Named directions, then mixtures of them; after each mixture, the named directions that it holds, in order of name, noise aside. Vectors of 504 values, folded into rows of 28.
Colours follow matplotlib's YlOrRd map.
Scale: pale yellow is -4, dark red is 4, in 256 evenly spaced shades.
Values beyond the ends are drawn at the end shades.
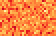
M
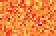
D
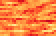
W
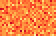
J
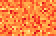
D, J, M.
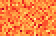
D, J, M.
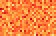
J.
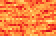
M, W.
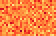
J.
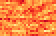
D, W.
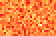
D.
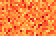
D, J, M.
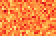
M.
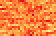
J, M, W.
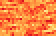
M, W.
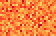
D, J.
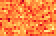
D, M, W.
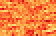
J, M, W.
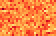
J, M, W.
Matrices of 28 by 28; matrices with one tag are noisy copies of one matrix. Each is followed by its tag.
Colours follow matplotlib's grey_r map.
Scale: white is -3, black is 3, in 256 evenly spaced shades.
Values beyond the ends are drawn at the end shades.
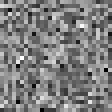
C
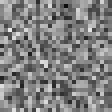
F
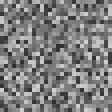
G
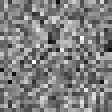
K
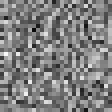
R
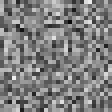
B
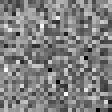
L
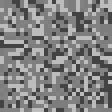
L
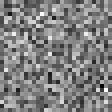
B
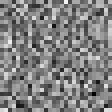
R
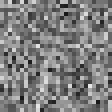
C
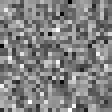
F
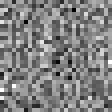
R
